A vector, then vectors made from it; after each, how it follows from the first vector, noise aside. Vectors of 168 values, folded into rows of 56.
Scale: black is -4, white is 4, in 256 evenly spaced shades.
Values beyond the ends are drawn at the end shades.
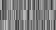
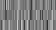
reversed, negated, partly zeroed.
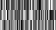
reversed, scaled up.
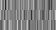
reversed, negated, partly zeroed.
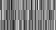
negated.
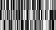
reversed, scaled up.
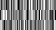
reversed, scaled up.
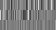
negated, partly zeroed.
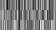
wrapped around.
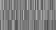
wrapped around, negated, shrunk.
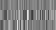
reversed, negated, partly zeroed.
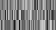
wrapped around.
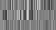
reversed, negated, partly zeroed.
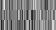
wrapped around.
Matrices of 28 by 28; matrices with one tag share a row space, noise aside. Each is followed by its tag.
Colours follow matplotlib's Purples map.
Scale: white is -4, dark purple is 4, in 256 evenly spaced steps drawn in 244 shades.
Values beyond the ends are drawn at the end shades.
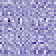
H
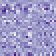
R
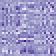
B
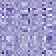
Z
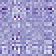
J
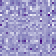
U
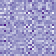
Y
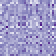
U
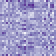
B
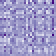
Y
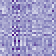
J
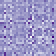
Y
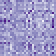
Y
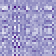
J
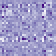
Z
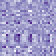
R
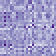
Y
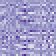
B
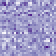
R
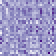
U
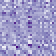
R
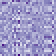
J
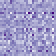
Y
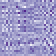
B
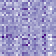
Z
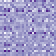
Y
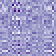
J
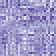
B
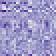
R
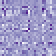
Z
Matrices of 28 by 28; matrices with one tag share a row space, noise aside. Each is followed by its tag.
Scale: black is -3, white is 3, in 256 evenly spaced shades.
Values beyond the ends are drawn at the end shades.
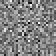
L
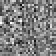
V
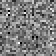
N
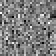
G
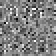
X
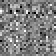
X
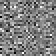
V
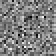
L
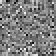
N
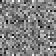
G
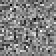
X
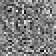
L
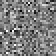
V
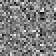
X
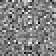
L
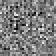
X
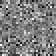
N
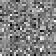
X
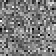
G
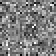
N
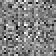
L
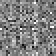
N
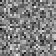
X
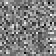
G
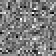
N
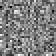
V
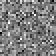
N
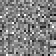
G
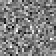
L
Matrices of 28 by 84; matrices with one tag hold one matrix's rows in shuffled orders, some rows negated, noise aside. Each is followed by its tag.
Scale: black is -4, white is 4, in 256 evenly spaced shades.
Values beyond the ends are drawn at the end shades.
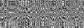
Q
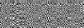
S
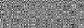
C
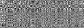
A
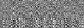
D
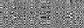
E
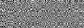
A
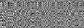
A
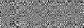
S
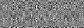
D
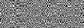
S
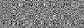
D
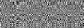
S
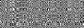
S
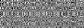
C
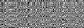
Q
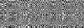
Q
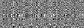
D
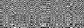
E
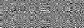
E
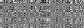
E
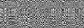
Q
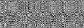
Q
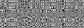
Q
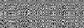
Q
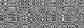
Q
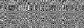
Q
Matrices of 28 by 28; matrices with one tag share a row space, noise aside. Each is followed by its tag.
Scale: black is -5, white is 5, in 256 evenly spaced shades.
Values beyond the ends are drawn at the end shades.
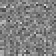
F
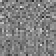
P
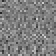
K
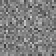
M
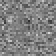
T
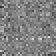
P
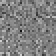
K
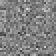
F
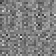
K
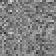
T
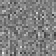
K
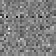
P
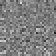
F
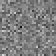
K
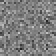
P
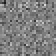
F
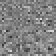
T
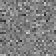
F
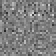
M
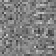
T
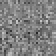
T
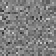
P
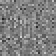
K
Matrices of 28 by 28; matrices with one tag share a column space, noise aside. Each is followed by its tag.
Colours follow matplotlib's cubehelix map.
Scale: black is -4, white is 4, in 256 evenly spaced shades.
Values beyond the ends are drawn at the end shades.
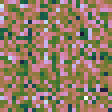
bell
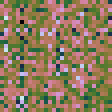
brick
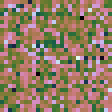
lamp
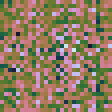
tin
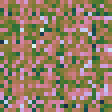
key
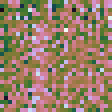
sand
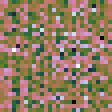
tin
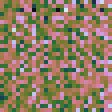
sand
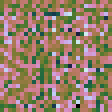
key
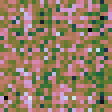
brick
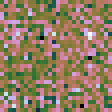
bell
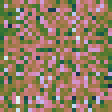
brick
